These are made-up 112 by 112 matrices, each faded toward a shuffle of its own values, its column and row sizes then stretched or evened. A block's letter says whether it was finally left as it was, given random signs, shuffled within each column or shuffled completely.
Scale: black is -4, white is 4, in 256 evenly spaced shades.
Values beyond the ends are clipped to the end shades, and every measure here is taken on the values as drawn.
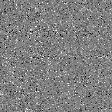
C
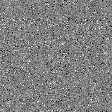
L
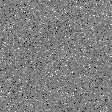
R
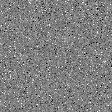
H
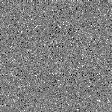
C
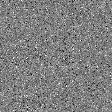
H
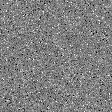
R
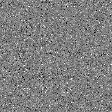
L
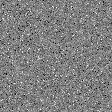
R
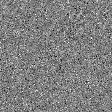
R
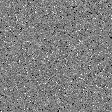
R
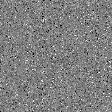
H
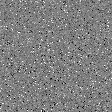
R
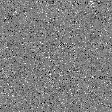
L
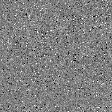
L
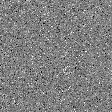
R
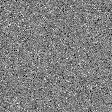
R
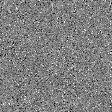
H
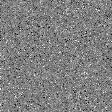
H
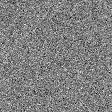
R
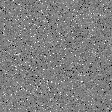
R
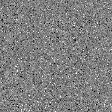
C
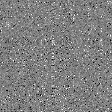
C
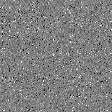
C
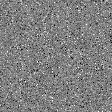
H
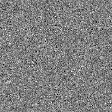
C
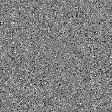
C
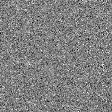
L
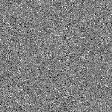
C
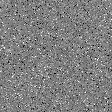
R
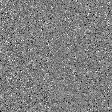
H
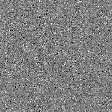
C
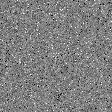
R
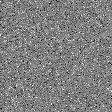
R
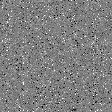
H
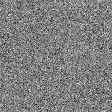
R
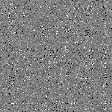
C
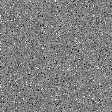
L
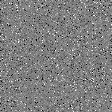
L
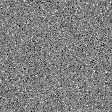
R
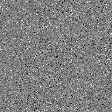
H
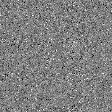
L
